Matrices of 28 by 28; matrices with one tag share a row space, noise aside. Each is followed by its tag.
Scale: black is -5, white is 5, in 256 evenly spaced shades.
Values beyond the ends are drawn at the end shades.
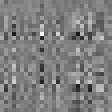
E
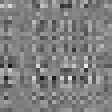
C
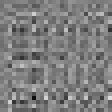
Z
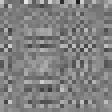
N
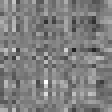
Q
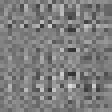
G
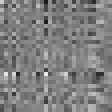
Q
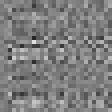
Z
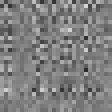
C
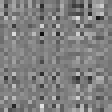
E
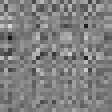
C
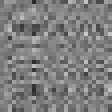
Z
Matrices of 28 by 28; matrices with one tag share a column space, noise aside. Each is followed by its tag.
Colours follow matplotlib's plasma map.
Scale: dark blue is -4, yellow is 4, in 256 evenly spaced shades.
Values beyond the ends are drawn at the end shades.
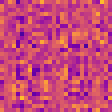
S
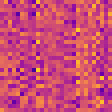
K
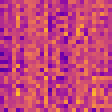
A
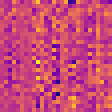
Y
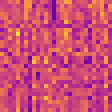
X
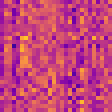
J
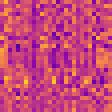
J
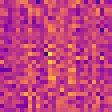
Y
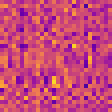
J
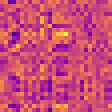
S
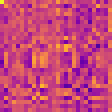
J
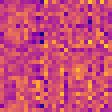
S
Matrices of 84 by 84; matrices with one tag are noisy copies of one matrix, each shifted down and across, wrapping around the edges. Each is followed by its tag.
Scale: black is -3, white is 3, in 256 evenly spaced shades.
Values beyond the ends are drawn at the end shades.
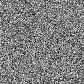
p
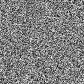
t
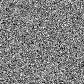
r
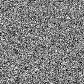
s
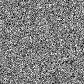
p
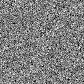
s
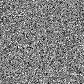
t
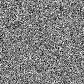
p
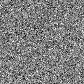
s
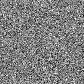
p
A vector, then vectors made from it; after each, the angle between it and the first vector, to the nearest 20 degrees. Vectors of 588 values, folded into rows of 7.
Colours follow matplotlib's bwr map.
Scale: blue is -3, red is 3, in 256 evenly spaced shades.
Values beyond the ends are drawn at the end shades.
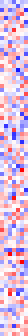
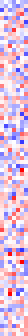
20 degrees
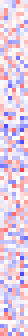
60 degrees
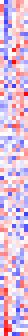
100 degrees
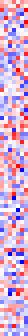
160 degrees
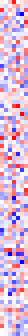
140 degrees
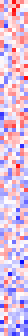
120 degrees
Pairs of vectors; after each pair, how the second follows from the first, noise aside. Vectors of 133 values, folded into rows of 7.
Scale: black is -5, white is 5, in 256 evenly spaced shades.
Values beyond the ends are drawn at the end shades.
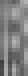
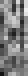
reversed, negated, scaled up.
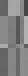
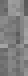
shrunk.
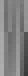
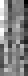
reversed, negated, scaled up.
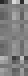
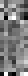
reversed, negated, scaled up.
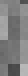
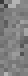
reversed, negated, partly zeroed.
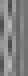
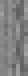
reversed, negated, shrunk.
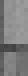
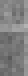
reversed, negated, shrunk.
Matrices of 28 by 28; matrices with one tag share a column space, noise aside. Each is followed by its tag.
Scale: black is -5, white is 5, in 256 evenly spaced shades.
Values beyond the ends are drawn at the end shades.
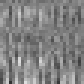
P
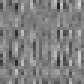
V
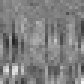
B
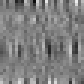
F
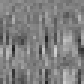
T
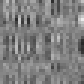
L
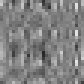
V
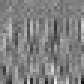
B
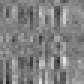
P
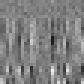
B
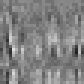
T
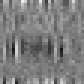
F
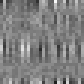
F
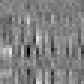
T
